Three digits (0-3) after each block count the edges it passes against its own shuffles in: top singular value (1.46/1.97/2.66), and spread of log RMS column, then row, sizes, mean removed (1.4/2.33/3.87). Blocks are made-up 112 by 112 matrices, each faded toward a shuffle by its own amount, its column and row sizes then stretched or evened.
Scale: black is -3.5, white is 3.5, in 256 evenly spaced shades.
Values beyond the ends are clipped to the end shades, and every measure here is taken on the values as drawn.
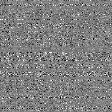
1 1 3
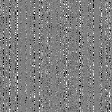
2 3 0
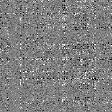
2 2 2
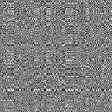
3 1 2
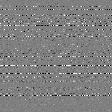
3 0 3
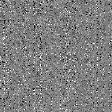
0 2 1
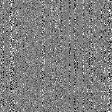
0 3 0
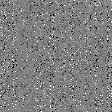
0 2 1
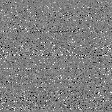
0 0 2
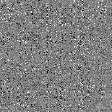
1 2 1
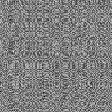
3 0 1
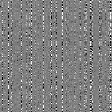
3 3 0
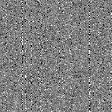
2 2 0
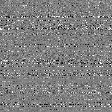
0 1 3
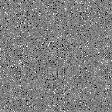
2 1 1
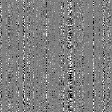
3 3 1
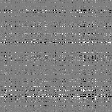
2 2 3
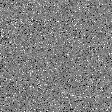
0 0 1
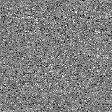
1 0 1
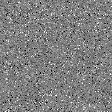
0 1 1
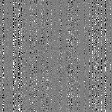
2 3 1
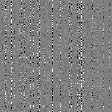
2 3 1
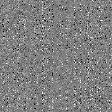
1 2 1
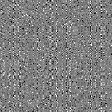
3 2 0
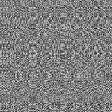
3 0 2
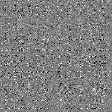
1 2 2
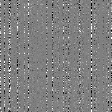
2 3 1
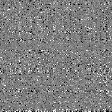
2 1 2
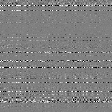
3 1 3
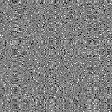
3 1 0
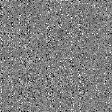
0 2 1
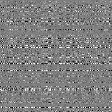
3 1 3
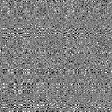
3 1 2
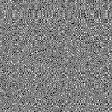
3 1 1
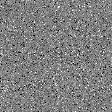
0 1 1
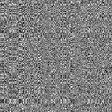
3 2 1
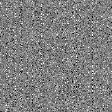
1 2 0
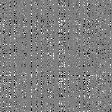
2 3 2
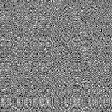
3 0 1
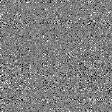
0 2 2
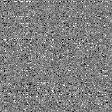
2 1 2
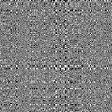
3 2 2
